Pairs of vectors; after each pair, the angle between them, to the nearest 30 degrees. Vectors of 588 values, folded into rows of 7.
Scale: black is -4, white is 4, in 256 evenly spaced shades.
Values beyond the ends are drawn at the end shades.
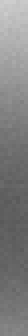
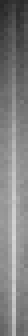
150 degrees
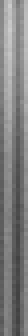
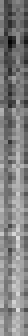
150 degrees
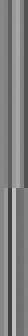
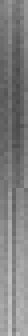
120 degrees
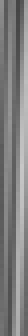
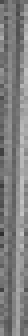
30 degrees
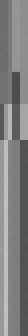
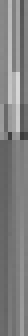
120 degrees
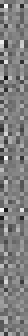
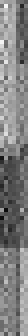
60 degrees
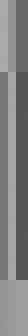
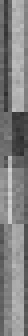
90 degrees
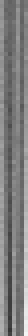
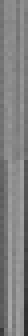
150 degrees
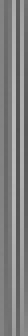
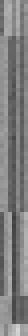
120 degrees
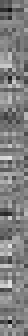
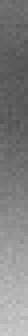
90 degrees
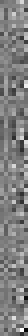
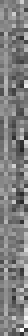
30 degrees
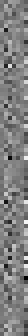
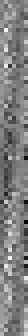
150 degrees
